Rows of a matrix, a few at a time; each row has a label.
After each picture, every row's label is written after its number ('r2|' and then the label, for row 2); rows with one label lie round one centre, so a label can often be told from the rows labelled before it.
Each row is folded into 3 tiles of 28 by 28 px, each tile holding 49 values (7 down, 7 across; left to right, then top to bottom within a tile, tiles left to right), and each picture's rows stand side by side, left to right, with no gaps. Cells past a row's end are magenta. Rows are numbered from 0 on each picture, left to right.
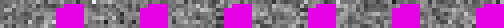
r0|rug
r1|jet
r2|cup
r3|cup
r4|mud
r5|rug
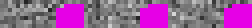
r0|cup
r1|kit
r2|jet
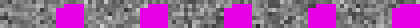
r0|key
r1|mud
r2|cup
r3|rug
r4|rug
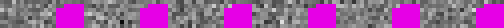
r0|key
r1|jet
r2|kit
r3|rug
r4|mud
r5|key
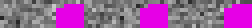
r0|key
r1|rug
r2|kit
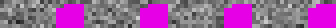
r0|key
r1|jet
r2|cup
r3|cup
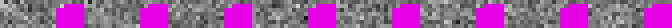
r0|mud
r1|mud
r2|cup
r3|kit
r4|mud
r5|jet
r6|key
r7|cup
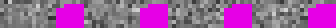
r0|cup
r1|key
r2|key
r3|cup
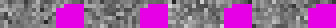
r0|key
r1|mud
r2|mud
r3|mud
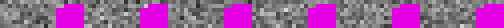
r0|jet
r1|kit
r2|mud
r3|cup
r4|cup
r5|key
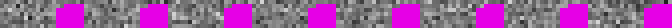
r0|key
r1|key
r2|jet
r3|cup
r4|key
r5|cup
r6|kit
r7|rug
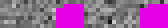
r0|key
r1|rug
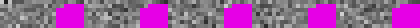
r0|mud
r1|mud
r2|jet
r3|kit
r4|mud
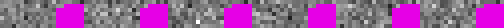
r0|cup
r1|cup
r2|rug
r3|jet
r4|rug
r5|rug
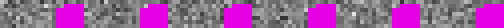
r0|kit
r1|mud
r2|kit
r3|key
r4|jet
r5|mud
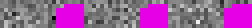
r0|kit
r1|key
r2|rug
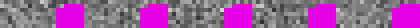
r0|mud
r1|jet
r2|key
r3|mud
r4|jet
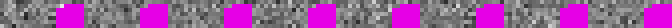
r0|cup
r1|mud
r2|kit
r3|key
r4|key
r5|cup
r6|rug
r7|jet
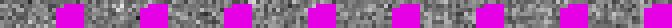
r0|rug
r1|cup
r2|jet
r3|mud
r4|cup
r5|jet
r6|cup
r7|key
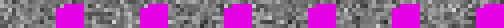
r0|mud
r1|rug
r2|jet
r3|jet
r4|key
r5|cup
